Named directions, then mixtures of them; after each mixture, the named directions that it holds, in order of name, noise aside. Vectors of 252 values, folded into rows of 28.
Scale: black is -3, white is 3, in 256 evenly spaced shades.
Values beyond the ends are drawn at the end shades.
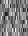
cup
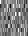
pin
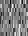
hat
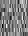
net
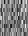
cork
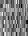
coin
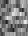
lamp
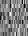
hat, pin.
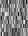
cork, cup, net.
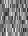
cup.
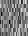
cork, hat.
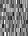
coin, net.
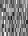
coin, net.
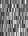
hat, lamp.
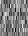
cup.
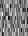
coin, cup, pin.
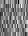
coin, net.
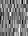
hat.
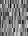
cup, hat.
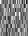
cup, hat, pin.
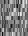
cork, cup, lamp.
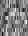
cup, lamp.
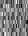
coin.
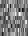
cup, lamp, pin.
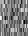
cork, lamp.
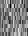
cup, hat, pin.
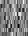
cork, lamp, pin.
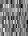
coin.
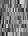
hat, lamp, net.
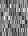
cup, pin.
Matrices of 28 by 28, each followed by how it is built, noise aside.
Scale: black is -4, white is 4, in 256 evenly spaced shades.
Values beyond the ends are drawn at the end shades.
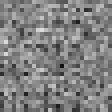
blocks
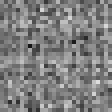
blocks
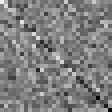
diagonal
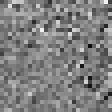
upper triangular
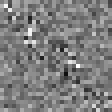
banded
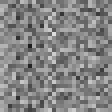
repeating rows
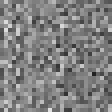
repeating rows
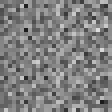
repeating rows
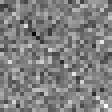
diagonal
